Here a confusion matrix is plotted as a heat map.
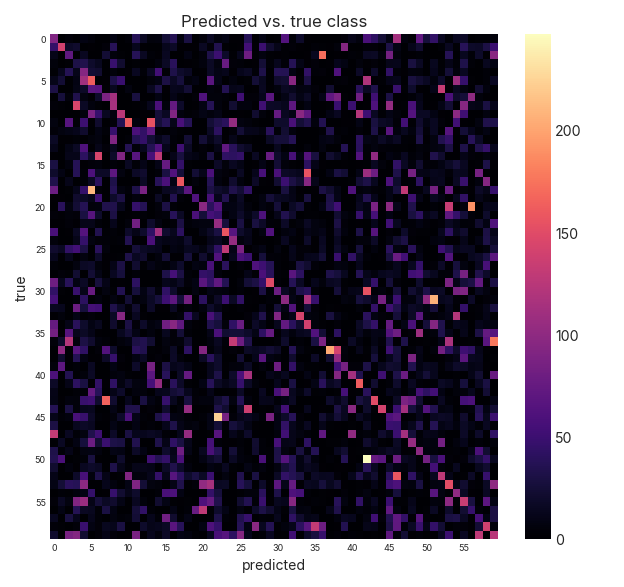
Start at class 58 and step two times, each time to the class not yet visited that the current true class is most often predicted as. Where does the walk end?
49
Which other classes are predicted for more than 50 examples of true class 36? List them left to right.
2, 24, 25, 53, 58, 59
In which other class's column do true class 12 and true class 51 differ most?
8
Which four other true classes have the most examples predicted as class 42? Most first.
50, 30, 5, 16
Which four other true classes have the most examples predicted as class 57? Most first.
59, 16, 29, 49
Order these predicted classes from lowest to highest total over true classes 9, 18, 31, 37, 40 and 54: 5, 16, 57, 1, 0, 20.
57, 1, 20, 0, 16, 5
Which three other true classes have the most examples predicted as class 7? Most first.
43, 37, 48
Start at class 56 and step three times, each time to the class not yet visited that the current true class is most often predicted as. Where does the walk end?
21
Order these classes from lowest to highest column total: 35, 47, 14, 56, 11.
35, 56, 47, 14, 11
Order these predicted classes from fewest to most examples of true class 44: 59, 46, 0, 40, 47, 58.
58, 59, 0, 46, 40, 47
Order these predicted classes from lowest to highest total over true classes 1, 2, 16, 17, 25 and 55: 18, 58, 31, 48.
18, 31, 48, 58
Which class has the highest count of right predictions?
37
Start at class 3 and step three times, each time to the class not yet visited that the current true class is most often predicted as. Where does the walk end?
6
